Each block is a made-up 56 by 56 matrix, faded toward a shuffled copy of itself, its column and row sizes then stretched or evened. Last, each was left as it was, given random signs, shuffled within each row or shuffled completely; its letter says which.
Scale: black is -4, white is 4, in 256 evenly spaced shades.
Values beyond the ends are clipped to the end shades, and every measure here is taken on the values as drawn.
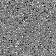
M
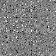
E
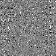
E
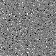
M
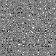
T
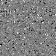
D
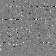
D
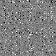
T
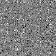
E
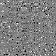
T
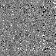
E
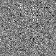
E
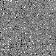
E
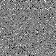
D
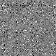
E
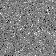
M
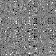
T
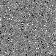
M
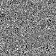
E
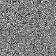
E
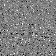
D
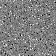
M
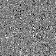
E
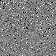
D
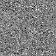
E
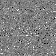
D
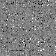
E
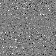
D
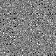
T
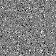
E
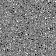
M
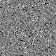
D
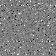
D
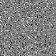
T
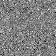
D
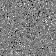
M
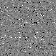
D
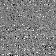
D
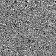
D
